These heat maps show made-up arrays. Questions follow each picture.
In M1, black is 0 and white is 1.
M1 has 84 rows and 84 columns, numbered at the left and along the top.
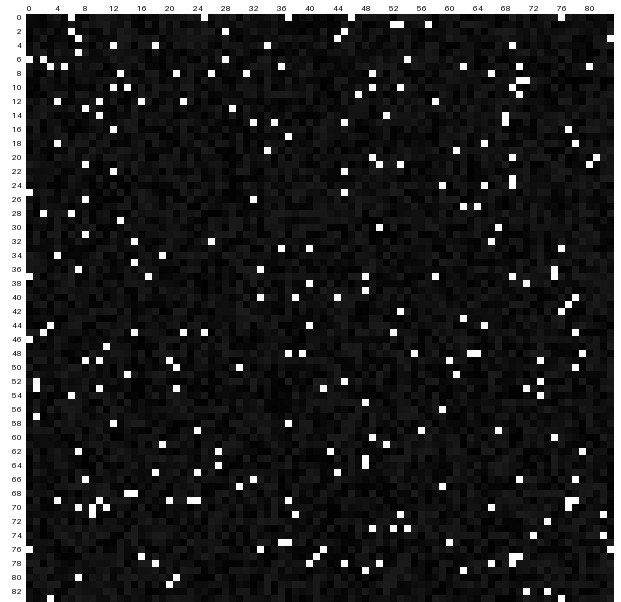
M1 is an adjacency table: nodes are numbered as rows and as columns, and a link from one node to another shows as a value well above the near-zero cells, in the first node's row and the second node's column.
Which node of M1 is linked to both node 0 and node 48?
node 37
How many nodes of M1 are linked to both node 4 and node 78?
2
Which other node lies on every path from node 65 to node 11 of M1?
node 70
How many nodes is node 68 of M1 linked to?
2
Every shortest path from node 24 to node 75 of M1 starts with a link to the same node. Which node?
node 69
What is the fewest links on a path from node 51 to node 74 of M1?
6
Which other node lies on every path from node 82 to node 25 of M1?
node 71
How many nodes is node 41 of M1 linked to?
1
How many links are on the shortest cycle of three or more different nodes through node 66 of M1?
4
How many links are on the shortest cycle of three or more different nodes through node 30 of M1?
7
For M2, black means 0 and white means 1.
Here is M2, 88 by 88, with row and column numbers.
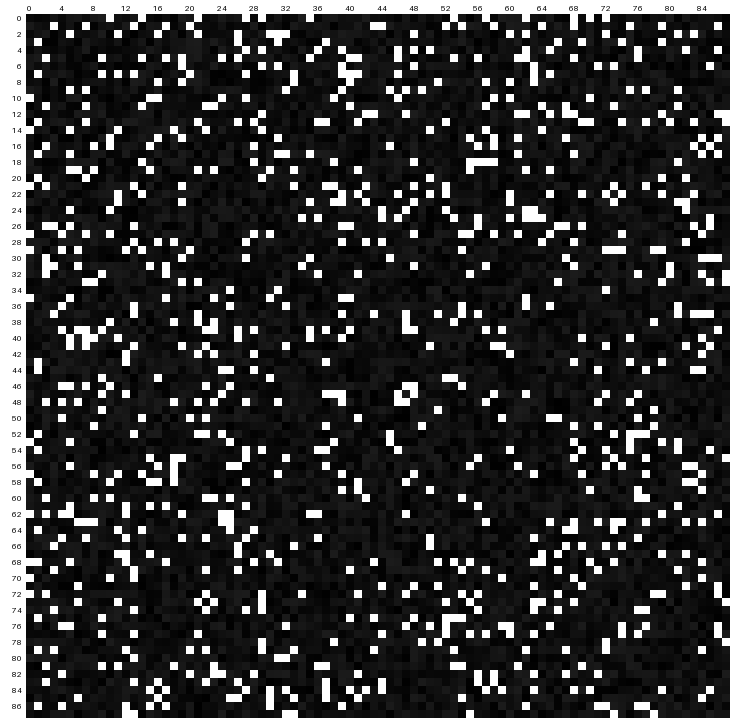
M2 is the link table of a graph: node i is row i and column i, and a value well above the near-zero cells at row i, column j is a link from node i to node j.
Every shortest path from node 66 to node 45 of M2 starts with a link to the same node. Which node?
node 67
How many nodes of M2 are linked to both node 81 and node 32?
3
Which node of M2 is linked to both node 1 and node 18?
node 58
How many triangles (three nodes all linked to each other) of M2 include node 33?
2
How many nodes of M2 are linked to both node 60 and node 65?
2
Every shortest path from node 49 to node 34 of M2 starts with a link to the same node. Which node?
node 78
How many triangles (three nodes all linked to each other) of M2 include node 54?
6
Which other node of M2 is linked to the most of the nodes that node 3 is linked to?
node 13
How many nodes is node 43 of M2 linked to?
6
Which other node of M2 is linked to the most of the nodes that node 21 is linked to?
node 23
